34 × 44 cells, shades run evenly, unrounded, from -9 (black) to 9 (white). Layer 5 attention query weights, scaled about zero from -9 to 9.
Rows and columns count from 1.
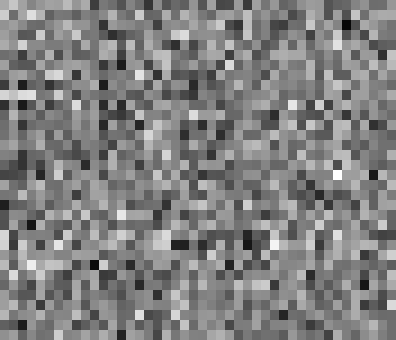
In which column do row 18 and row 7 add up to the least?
12
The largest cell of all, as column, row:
38, 18
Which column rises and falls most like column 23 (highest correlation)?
21
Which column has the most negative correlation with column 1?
33
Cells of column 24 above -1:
25
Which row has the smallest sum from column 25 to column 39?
20
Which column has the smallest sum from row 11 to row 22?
3
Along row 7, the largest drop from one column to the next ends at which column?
27
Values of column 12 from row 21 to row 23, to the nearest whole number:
4 -2 0
